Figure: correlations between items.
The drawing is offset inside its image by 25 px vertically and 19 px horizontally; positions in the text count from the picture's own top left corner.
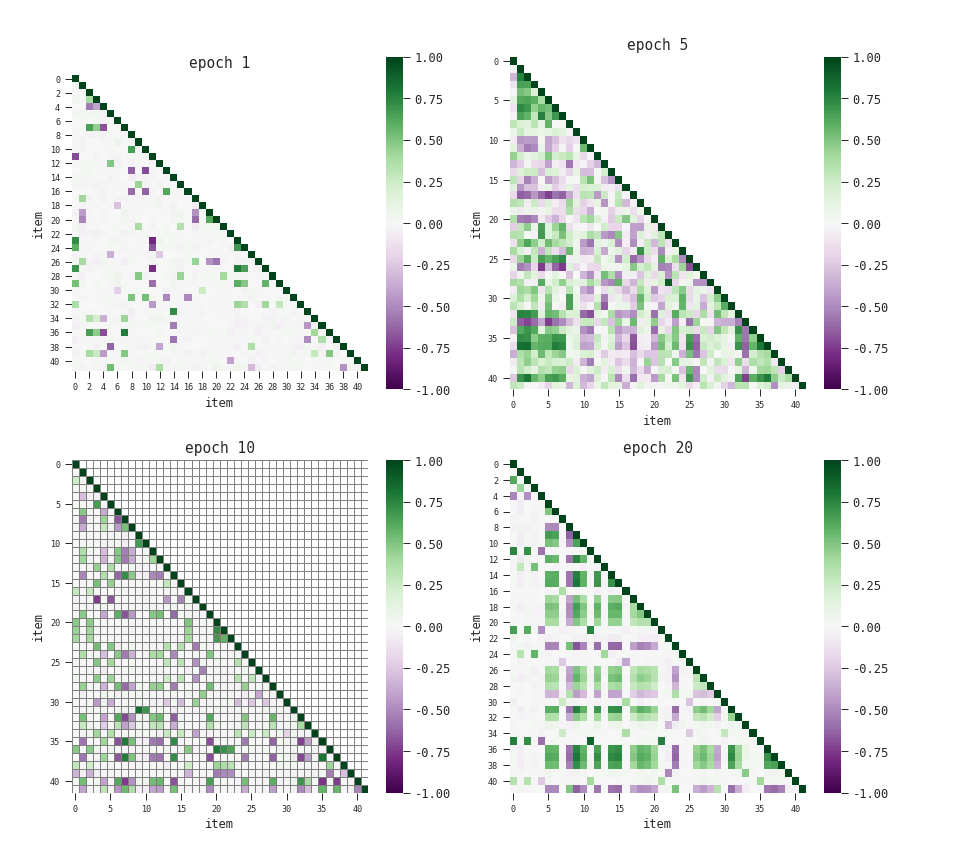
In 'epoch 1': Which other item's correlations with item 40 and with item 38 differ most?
5
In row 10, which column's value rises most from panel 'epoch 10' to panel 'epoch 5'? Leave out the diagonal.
11
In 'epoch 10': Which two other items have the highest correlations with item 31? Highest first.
9, 10
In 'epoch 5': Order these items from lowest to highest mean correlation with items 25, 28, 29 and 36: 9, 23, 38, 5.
9, 38, 23, 5
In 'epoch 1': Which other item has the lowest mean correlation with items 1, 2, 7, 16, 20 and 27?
4
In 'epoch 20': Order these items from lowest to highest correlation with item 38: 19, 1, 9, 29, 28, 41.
41, 29, 1, 28, 19, 9
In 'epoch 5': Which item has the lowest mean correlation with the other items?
17
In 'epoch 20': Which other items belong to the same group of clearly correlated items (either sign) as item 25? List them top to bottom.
7, 16, 30, 34
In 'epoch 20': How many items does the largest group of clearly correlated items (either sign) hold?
23
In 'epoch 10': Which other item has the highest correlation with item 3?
5
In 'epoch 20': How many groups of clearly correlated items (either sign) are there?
5
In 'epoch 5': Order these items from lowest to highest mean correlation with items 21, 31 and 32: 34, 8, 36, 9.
9, 8, 34, 36
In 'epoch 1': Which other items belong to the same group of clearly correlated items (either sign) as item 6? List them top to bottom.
18, 30
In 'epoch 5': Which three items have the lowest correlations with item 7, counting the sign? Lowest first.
26, 17, 33
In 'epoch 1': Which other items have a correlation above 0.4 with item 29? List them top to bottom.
0, 23, 24, 27
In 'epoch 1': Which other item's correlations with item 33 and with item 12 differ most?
14
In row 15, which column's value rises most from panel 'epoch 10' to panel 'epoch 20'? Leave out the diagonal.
17
